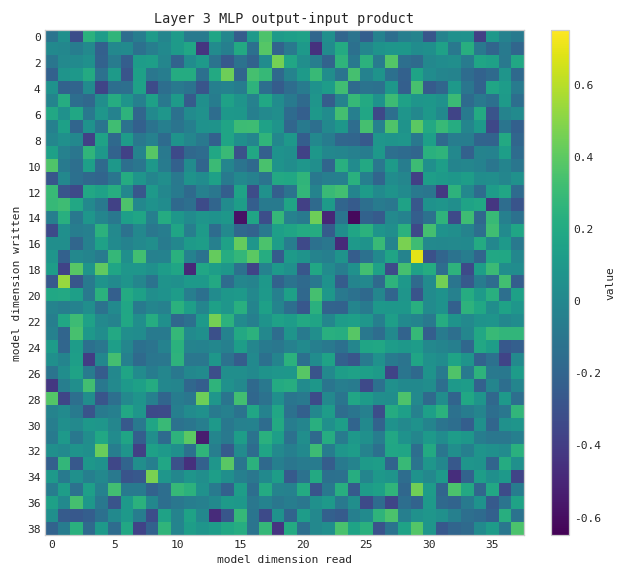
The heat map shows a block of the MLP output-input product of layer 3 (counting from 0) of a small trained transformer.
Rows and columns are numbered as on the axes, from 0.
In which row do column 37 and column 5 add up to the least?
13
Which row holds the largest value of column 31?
19
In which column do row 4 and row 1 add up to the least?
12
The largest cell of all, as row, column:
17, 29
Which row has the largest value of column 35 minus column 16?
18
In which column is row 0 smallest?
34
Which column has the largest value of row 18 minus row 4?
4
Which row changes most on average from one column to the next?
14
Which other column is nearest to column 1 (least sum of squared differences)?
31
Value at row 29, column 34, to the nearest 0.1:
0
